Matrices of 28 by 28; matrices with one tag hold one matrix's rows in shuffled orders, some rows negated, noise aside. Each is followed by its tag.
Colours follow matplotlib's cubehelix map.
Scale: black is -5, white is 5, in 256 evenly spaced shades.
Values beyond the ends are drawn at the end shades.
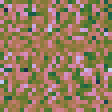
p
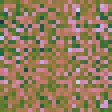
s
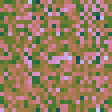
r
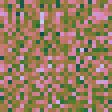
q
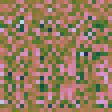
q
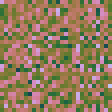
r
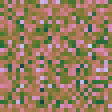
q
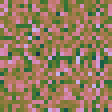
r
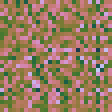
r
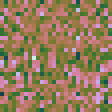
s
